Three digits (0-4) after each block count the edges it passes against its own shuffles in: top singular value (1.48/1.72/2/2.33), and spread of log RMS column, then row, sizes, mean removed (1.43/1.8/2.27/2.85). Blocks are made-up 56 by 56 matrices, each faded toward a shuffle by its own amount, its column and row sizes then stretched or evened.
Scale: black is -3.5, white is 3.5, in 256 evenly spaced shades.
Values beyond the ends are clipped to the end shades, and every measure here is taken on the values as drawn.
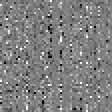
2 4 0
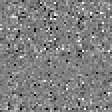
0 2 2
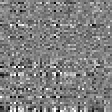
4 2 4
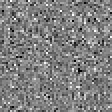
2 1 2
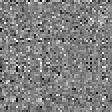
3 2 2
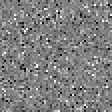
1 1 0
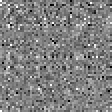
3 1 2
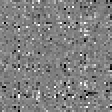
1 3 3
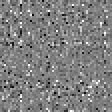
0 2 2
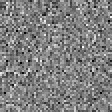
2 0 1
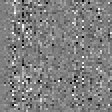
0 4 1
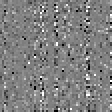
3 4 0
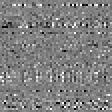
3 0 4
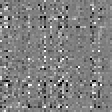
3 4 3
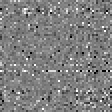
2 2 2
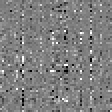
3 3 2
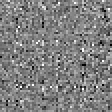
1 2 2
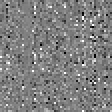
1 3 0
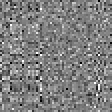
4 3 1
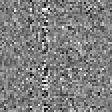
2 3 1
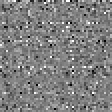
0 1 3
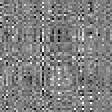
4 4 1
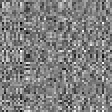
4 3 2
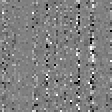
0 4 0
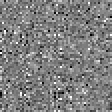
2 1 0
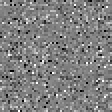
1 0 2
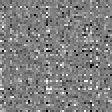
2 3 3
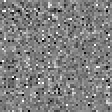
1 2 1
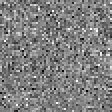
2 0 1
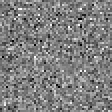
0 0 2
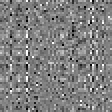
4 3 0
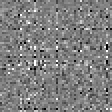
2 3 3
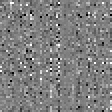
1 4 2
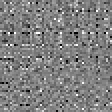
3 2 3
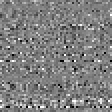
2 0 4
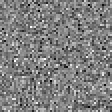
0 0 0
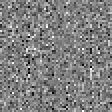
1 3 0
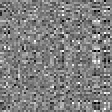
4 3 2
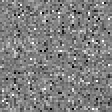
0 2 0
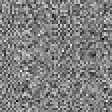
4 2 0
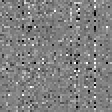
1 3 2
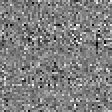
0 3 3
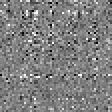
2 2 3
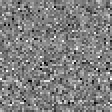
1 0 2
